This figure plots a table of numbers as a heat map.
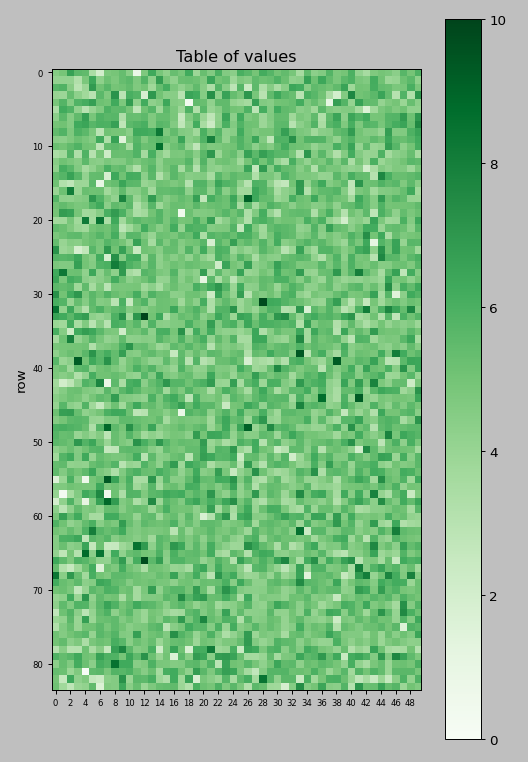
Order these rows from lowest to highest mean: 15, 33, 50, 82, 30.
82, 15, 30, 50, 33
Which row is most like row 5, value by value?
13
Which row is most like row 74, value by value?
71
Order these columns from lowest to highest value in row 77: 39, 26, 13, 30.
39, 13, 30, 26
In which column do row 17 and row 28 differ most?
26
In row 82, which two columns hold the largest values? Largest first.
28, 9
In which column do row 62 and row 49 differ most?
5
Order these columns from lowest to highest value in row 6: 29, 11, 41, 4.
29, 11, 41, 4
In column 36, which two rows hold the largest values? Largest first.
44, 79
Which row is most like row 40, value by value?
72
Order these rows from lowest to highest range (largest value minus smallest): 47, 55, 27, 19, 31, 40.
47, 40, 27, 19, 31, 55
